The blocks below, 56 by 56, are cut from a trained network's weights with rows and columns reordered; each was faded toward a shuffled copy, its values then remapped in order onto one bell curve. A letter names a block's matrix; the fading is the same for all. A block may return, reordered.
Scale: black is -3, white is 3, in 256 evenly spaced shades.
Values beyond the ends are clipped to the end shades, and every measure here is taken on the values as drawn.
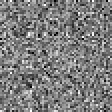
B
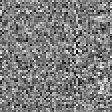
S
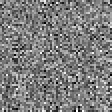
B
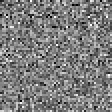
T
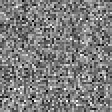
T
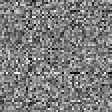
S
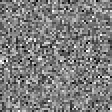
T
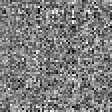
S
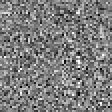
S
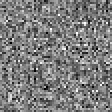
B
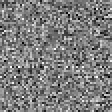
T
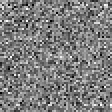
T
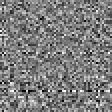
S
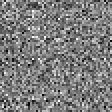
B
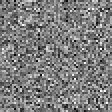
B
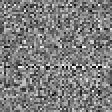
S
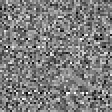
T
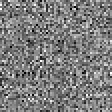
B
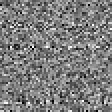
T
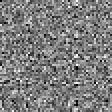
S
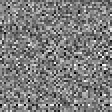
S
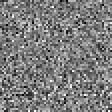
T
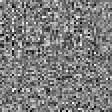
S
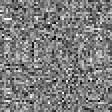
B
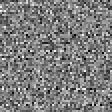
T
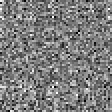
B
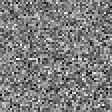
T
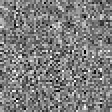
S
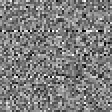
S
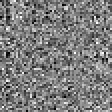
B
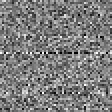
S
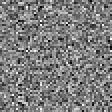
B
